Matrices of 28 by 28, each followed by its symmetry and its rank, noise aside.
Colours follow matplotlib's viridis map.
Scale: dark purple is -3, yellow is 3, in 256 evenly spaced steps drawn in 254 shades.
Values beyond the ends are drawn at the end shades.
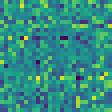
no symmetry, rank five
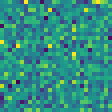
antisymmetric, rank six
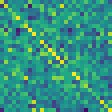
symmetric, rank seven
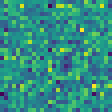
no symmetry, rank six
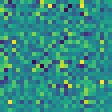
no symmetry, rank five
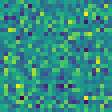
no symmetry, rank five
